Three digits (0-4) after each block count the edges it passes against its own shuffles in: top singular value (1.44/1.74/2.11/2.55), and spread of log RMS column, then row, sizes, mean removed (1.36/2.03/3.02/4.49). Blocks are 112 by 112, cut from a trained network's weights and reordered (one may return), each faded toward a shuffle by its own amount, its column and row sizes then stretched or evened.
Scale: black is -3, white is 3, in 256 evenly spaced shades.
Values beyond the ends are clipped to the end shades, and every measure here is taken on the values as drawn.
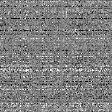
3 3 3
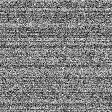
3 0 0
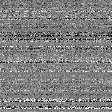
3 1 4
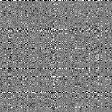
4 3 3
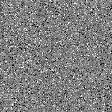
2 0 0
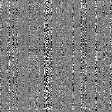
1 4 1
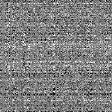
3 3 2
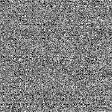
0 2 2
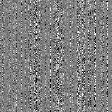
0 4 0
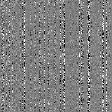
2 4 1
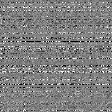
2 2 4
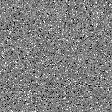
1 0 0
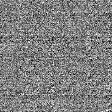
1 2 1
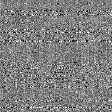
1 0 3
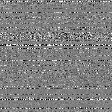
1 0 4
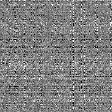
3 3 2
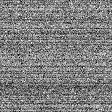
3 0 0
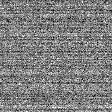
3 1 1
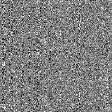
1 3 1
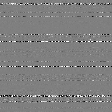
4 0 4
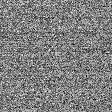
0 0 0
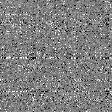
2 1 2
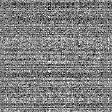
4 3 0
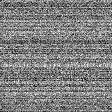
4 1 1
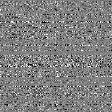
0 2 4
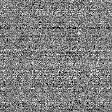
2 2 2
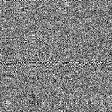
3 0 2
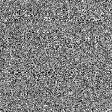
1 0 2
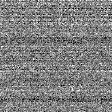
3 2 2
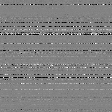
4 0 4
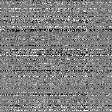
3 2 4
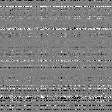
4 2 4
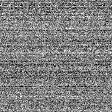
3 1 2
